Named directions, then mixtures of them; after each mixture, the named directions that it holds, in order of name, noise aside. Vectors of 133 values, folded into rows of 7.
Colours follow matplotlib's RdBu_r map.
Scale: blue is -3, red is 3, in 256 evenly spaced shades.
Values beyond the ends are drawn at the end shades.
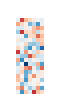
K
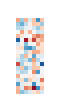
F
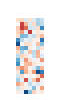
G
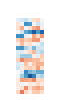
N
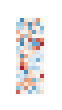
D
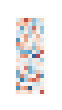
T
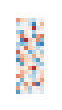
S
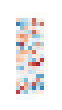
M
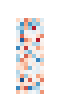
D, S, T.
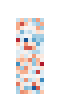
F.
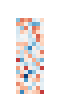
K, T.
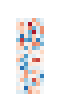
D, S.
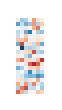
M, N.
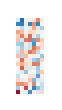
D, M.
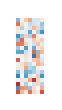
N, S, T.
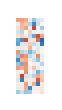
G, S, T.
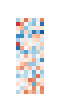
M, N, T.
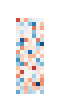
S.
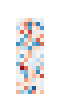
D, G, K.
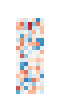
D.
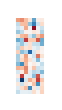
G, S, T.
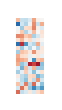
M.
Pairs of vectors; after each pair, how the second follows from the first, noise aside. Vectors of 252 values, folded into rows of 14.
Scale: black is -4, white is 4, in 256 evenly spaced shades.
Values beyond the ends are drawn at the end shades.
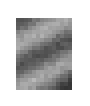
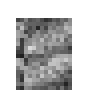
wrapped around.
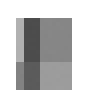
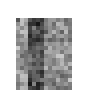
wrapped around.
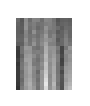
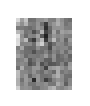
wrapped around, partly zeroed.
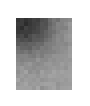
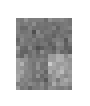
wrapped around, negated, shrunk.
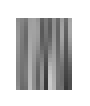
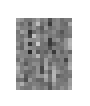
wrapped around, partly zeroed.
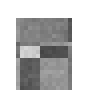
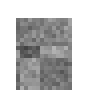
negated, shrunk.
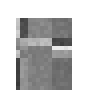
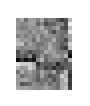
reversed, negated.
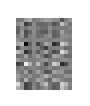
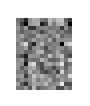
reversed, negated.
